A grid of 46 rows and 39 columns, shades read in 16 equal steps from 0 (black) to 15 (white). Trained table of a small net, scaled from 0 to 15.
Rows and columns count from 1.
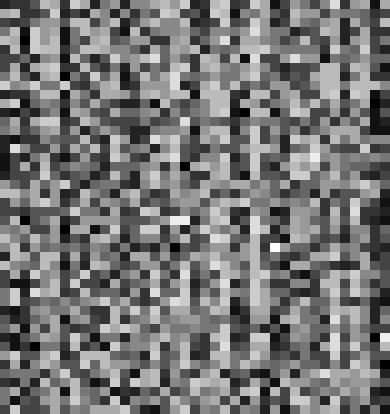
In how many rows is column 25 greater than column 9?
18
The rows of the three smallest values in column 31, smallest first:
31, 33, 15
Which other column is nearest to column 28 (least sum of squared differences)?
25
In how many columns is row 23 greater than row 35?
18
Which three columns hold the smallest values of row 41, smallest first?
39, 3, 1
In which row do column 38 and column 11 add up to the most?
10
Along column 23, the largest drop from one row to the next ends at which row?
42
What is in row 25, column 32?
6
